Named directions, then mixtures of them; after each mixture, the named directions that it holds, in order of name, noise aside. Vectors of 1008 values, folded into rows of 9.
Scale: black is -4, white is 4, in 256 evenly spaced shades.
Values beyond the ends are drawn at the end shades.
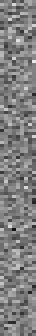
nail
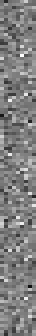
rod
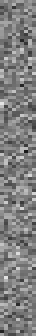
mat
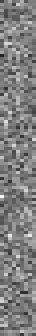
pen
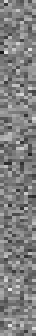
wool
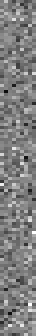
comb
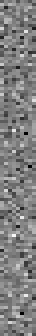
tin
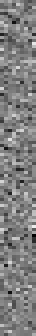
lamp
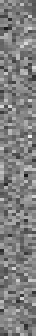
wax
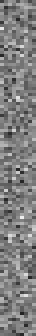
pen, rod, tin.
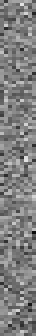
comb, wax, wool.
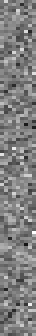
comb, mat.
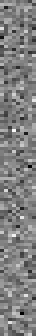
tin.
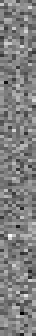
pen, tin, wool.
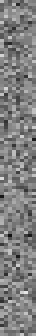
pen.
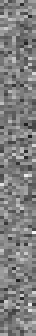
comb, mat, wax.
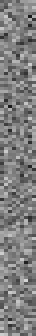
comb, tin, wax.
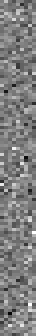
comb.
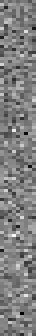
tin.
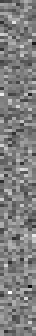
lamp, rod.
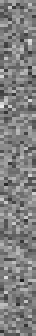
mat, wax.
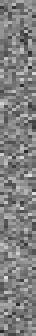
mat.
